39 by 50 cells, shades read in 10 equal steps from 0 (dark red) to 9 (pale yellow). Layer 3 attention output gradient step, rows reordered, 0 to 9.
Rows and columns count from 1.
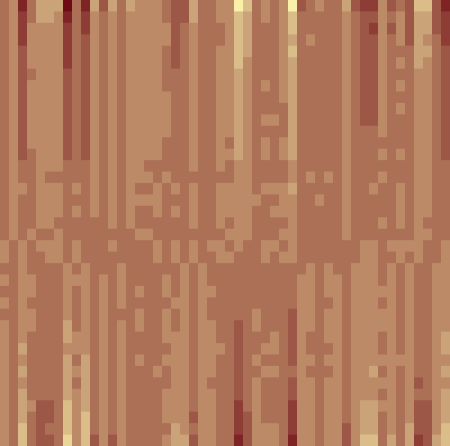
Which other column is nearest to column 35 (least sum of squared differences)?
37
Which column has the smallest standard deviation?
36
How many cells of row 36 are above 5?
6
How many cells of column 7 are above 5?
1
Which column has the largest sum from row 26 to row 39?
8
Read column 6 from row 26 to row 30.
4 4 4 4 4
